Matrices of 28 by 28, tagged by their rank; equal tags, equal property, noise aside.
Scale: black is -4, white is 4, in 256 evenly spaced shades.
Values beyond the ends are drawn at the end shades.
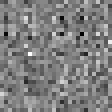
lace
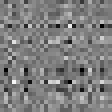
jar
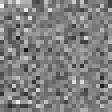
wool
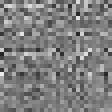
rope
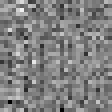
lace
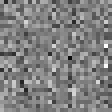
lace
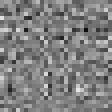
rope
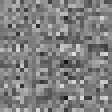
lace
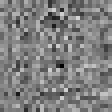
lace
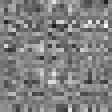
rope
